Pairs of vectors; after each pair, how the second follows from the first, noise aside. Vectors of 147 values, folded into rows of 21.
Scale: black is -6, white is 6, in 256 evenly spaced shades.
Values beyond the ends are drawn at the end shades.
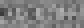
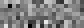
wrapped around, scaled up.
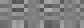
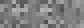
sign-scrambled.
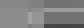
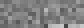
sign-scrambled.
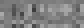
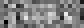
wrapped around, scaled up.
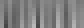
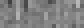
reversed, negated, partly zeroed.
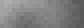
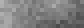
reversed, negated.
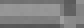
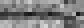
wrapped around, scaled up.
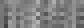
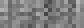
reversed, negated.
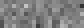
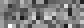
wrapped around, scaled up.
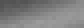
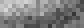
negated, scaled up.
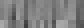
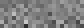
sign-scrambled.
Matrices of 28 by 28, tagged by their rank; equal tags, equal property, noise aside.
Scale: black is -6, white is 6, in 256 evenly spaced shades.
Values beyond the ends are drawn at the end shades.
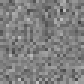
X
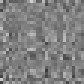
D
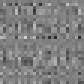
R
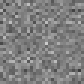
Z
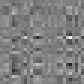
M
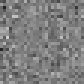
Z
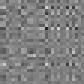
M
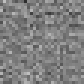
Z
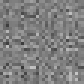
D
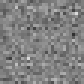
Z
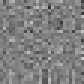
D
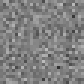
X
